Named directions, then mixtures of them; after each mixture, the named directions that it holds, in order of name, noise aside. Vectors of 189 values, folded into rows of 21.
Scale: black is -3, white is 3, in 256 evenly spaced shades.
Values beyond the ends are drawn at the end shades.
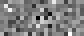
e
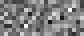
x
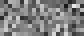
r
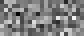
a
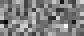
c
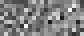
x.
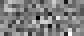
a, e.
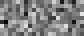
c.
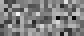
a.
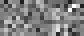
r, x.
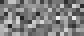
a, r.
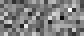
x.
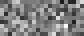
c, r.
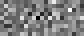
e, x.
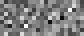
x.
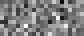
c, x.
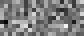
c.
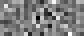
c, e.
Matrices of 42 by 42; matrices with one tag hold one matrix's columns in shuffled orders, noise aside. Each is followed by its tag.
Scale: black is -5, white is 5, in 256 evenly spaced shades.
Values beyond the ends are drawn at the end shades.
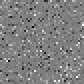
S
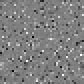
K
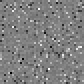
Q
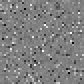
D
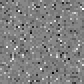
Q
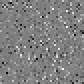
Q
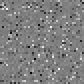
Q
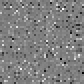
Q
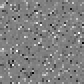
D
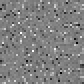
D
